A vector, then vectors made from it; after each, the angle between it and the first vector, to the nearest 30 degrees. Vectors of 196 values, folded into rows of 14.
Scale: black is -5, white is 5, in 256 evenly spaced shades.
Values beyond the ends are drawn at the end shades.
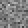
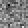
150 degrees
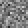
120 degrees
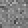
90 degrees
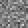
60 degrees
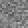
150 degrees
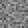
30 degrees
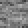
60 degrees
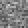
30 degrees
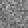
30 degrees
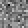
150 degrees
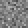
60 degrees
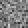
30 degrees
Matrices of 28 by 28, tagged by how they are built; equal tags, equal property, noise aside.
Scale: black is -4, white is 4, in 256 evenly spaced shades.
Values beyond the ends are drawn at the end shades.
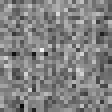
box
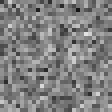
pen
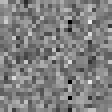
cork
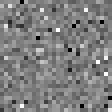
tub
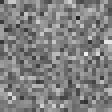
pen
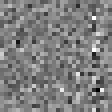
cork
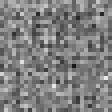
box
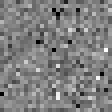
tub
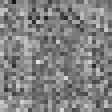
box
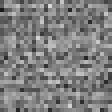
box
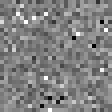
tub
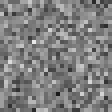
pen
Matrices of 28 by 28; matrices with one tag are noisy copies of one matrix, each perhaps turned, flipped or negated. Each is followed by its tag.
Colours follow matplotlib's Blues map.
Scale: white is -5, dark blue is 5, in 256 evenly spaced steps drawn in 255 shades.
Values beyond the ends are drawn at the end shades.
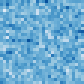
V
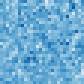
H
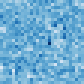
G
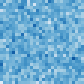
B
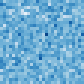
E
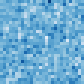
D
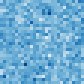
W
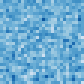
V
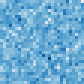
B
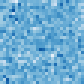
G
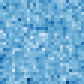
G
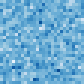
E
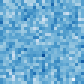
V
